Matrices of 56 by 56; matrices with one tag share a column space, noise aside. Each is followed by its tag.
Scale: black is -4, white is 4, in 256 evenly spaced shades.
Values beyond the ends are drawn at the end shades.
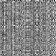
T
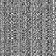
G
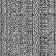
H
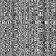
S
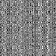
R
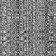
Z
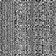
T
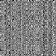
T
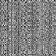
T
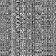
G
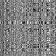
S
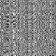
G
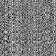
Z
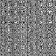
R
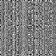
T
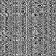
H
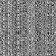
H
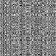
H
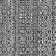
Z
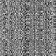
G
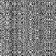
G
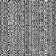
T
